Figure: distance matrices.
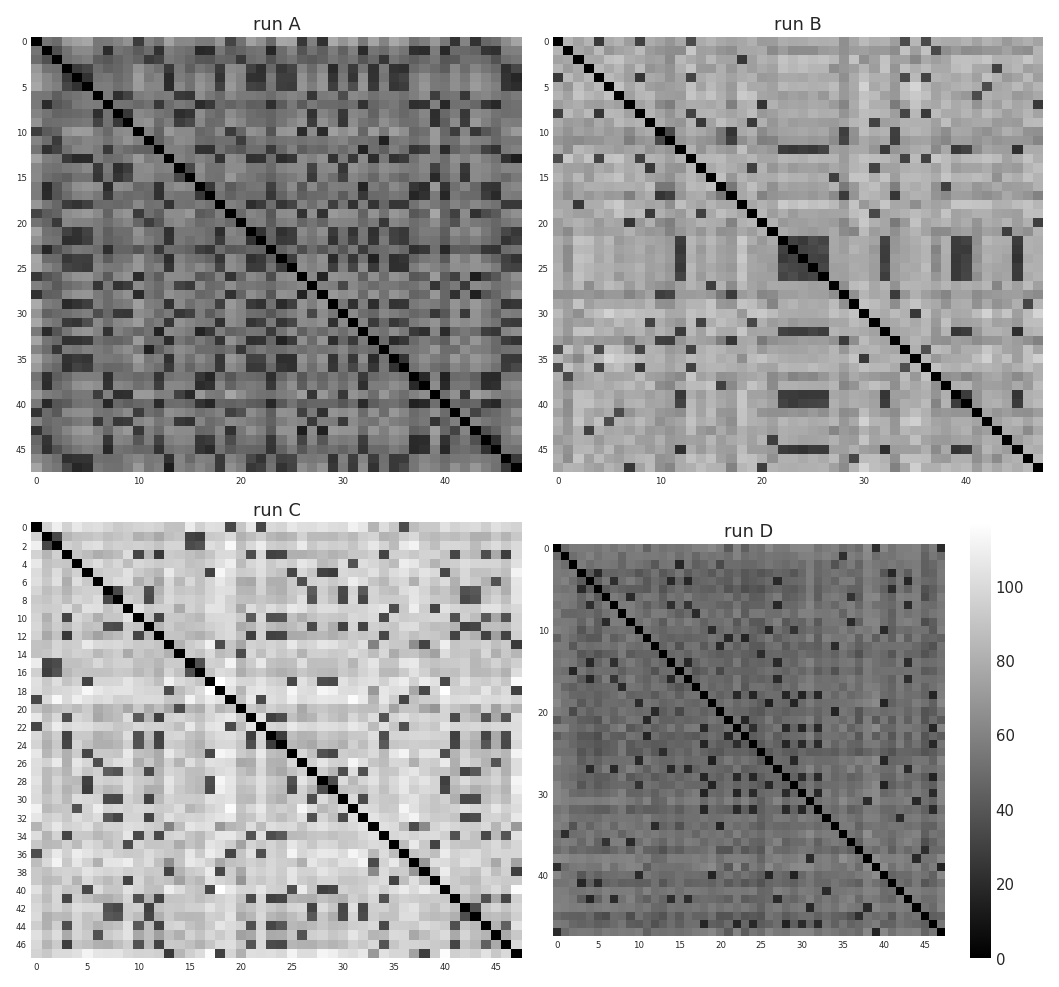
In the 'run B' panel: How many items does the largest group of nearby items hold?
10
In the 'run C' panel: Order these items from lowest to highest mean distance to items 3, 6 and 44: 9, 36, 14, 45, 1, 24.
24, 45, 1, 14, 36, 9
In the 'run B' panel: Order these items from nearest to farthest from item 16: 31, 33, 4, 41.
33, 41, 4, 31
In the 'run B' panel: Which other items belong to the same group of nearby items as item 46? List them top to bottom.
29
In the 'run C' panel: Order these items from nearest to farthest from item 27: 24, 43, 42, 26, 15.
42, 43, 24, 15, 26
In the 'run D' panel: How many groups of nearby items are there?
15
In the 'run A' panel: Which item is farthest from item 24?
0
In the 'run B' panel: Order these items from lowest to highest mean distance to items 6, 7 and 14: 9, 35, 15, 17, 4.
9, 17, 4, 15, 35
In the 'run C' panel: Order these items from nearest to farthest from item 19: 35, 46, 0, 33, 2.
0, 33, 35, 46, 2
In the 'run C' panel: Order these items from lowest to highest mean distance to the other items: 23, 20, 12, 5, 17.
12, 23, 20, 5, 17
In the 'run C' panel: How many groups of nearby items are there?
11
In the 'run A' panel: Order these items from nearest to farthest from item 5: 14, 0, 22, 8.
22, 8, 14, 0
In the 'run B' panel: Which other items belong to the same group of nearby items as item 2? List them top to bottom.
18
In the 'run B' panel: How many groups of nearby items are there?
15
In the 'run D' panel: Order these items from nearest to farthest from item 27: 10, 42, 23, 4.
4, 23, 10, 42
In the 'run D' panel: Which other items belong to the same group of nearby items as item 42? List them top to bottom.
33
